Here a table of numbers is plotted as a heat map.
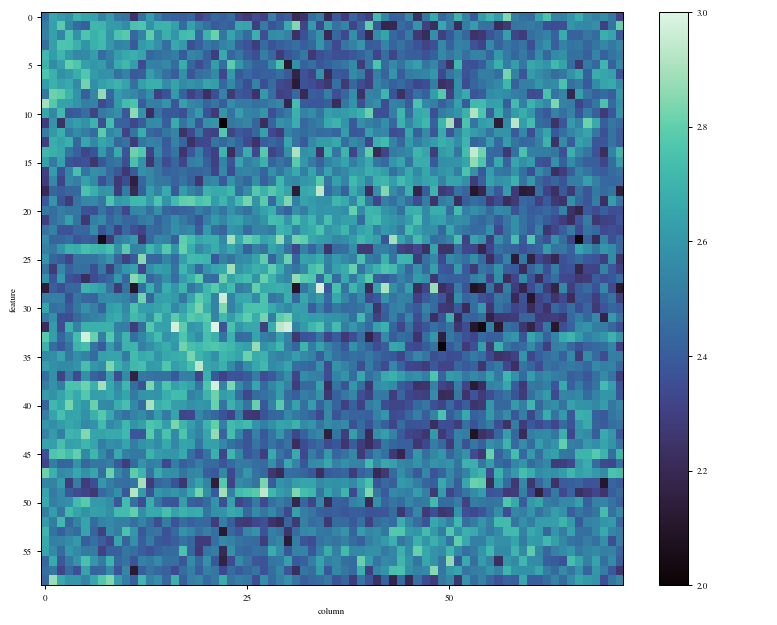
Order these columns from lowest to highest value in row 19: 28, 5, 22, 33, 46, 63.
63, 46, 28, 5, 33, 22
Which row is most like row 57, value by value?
37
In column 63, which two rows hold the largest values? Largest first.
9, 5
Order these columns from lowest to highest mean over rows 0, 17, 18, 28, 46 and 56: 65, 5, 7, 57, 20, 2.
2, 65, 7, 20, 57, 5
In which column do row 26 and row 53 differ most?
22
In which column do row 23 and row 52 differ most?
29
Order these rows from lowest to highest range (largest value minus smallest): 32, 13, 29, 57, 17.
13, 17, 57, 29, 32
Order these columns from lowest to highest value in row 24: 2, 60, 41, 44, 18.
44, 60, 41, 2, 18
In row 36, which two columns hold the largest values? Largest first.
19, 8
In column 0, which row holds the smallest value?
28
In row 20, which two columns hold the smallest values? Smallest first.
66, 65
